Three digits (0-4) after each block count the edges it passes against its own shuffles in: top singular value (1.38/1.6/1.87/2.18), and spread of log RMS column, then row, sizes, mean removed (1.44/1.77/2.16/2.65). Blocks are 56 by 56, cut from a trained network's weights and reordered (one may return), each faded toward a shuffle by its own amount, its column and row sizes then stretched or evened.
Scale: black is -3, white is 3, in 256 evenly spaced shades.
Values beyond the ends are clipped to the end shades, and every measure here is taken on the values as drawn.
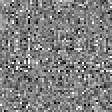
2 1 2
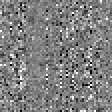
1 4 1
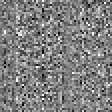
0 4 0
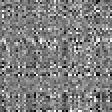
4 3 4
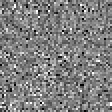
1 1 2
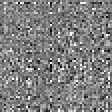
0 3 4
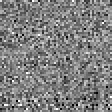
0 0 3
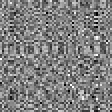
4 0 0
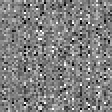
2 4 0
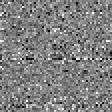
2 1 2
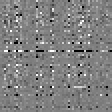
2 4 4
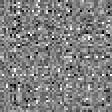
3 2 2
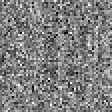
1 0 0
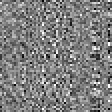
4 4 0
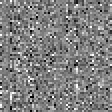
1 4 0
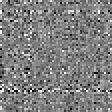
3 2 4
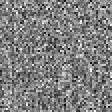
2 0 0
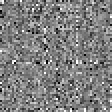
0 3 2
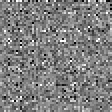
1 2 3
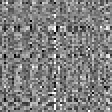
4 3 3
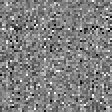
1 2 1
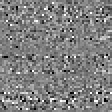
1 1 4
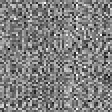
4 0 2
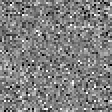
1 0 2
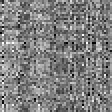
3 3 1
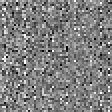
1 4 0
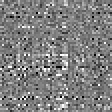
2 2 4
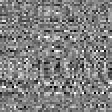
4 1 4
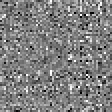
1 3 2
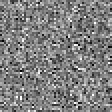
2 1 0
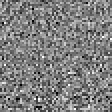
3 0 2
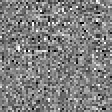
2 2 2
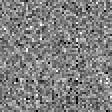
1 1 0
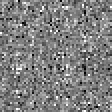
1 1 2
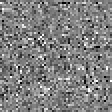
1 2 3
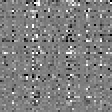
1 4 4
